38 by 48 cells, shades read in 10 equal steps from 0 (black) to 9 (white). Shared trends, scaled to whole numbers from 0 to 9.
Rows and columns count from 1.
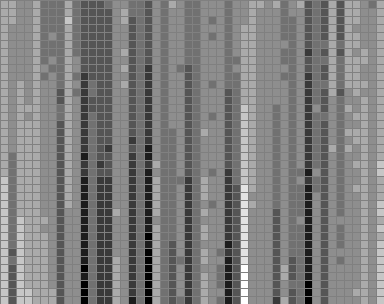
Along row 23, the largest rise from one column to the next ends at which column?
20
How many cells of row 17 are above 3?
38
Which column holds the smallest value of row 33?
19
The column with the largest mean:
31
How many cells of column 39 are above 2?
8
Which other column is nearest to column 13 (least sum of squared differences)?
14
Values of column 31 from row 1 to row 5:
5 5 5 6 6
